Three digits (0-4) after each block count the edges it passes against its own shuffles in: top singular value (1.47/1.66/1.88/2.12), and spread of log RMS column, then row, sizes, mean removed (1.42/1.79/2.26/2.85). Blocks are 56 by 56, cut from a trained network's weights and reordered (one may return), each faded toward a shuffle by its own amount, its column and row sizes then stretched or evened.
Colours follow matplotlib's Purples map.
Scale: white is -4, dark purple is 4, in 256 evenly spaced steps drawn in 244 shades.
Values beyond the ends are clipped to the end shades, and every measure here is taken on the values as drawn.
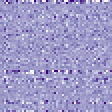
3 2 4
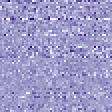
1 1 4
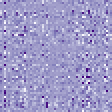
1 4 3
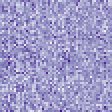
3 2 0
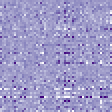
4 3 3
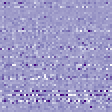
1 0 4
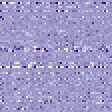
3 0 4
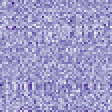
4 0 2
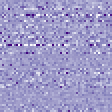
3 0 4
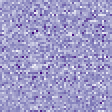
1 1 3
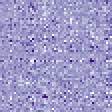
0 3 2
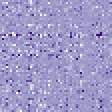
0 3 3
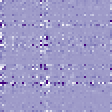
2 3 4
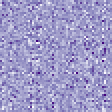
1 3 1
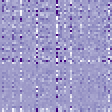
4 4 3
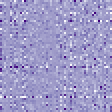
0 4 2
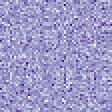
3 1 0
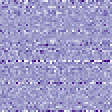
2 0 4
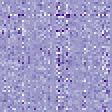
2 4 2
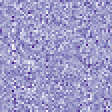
1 3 0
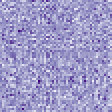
3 2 1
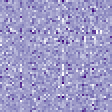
0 3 3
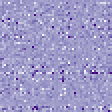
0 2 3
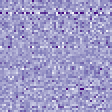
3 1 3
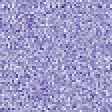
1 0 1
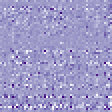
1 3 4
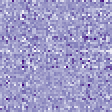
0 2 3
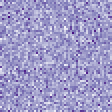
2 2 0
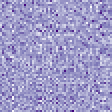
4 2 0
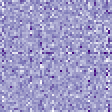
1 3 1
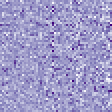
0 3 1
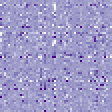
0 3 3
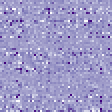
1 2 4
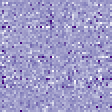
0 2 3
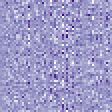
1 4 0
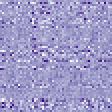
3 2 4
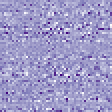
2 1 4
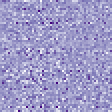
0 2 3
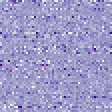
0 0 3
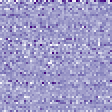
1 0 4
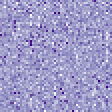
2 2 0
